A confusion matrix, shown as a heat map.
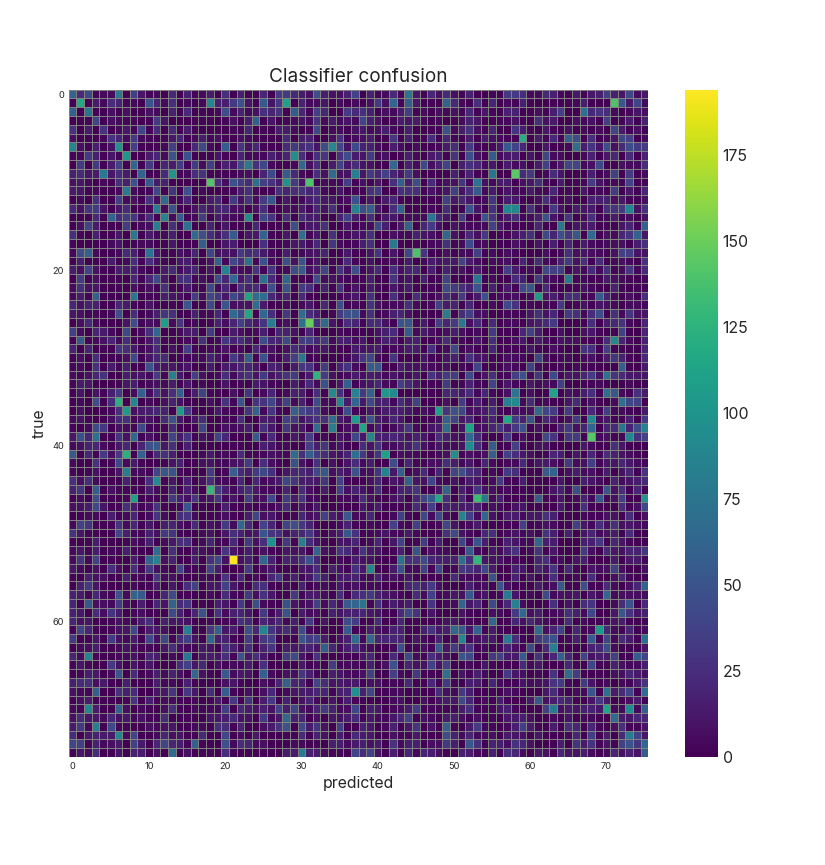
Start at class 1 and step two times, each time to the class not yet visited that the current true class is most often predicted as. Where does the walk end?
28
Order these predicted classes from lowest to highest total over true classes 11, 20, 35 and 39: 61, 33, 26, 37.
61, 33, 26, 37
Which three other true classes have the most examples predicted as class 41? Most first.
34, 43, 9
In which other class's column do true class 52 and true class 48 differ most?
51
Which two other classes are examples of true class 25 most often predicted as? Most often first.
23, 49
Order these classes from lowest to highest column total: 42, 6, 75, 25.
42, 6, 75, 25
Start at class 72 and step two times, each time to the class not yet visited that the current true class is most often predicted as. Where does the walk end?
24
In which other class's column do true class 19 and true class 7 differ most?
29
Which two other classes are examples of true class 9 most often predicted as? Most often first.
58, 13
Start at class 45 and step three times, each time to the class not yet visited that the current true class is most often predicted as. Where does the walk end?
31
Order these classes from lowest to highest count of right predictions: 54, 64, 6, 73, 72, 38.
72, 54, 64, 73, 6, 38
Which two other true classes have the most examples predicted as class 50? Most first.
41, 61
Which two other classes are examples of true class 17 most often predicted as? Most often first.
42, 52
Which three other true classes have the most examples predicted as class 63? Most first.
34, 70, 43
